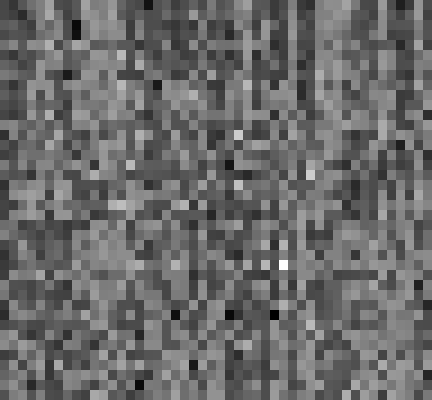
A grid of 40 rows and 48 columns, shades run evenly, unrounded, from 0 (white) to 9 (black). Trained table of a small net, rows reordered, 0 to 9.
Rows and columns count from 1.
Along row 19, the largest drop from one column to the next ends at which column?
27
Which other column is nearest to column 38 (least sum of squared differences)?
37
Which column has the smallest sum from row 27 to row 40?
32
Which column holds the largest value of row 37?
22
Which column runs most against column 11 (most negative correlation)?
15
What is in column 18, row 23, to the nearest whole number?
4
